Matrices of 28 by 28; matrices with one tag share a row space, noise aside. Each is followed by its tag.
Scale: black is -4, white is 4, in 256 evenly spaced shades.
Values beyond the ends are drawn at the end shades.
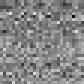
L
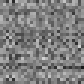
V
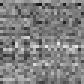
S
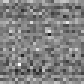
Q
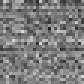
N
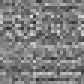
S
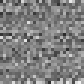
L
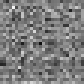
Q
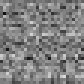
N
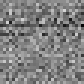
V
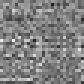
S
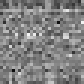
Q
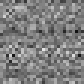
V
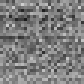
V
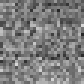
S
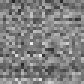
Q
